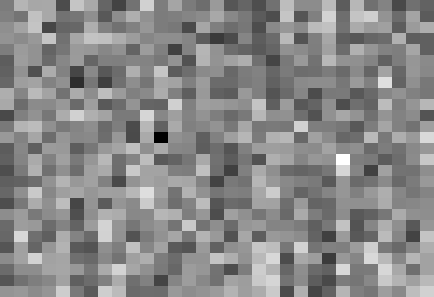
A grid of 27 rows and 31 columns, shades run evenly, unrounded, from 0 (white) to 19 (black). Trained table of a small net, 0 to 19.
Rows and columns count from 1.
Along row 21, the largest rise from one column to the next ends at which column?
26
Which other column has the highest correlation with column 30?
17
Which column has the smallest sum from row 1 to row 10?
24
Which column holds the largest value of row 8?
6
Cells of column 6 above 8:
18
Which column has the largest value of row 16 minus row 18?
27
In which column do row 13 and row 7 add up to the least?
31
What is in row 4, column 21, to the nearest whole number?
5
